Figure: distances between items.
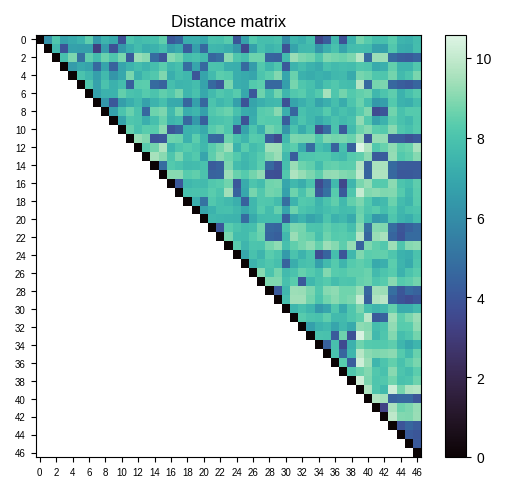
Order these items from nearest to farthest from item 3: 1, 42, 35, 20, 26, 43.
1, 20, 26, 42, 35, 43
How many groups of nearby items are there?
9
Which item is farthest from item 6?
35
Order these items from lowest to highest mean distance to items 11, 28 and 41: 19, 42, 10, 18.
42, 18, 19, 10
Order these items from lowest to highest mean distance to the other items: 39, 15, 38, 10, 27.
10, 15, 38, 27, 39
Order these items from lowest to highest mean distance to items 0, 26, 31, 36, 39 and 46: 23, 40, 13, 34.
34, 13, 23, 40
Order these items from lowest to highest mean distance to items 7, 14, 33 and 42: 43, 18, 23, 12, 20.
20, 18, 12, 43, 23
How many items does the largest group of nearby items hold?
14
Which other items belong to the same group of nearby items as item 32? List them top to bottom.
27
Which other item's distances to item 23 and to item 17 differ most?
39
